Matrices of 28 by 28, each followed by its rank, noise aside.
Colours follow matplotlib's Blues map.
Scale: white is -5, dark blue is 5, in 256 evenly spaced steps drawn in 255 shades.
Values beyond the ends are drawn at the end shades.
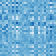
two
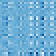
one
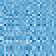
three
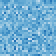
four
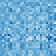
three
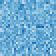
five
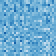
five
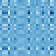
one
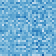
four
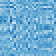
three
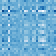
one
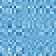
two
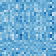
four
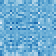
three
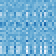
one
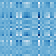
one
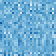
four
